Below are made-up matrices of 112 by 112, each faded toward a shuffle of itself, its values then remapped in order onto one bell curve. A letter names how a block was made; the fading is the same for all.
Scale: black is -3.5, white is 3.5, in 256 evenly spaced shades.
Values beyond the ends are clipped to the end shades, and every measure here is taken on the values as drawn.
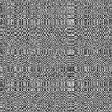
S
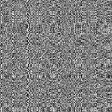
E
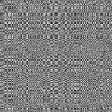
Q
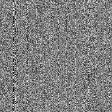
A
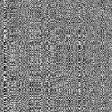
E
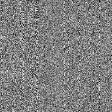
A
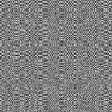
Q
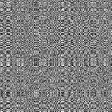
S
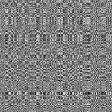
S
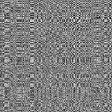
S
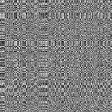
S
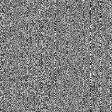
A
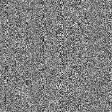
A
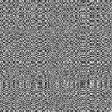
S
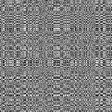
Q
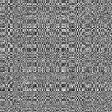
S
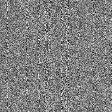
A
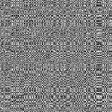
S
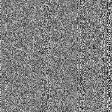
A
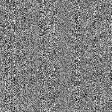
A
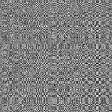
S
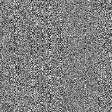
A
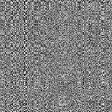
E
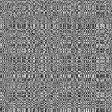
S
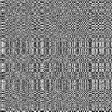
Q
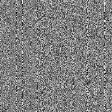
A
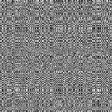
S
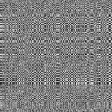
Q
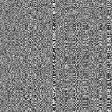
E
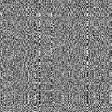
E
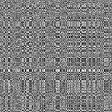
Q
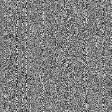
A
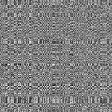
S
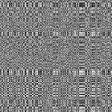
Q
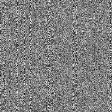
A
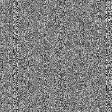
A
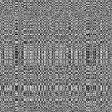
Q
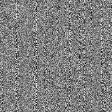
A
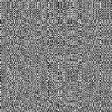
E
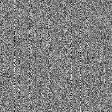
A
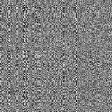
E
